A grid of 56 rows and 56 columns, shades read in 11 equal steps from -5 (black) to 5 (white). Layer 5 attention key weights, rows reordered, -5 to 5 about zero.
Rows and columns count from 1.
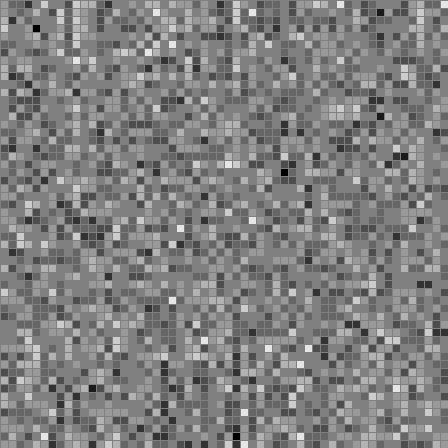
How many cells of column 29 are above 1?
9
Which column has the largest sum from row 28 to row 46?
27
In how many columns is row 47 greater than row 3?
25
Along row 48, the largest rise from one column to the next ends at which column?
3
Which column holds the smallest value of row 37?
40
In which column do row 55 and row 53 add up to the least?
30
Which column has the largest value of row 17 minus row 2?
48
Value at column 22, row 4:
3
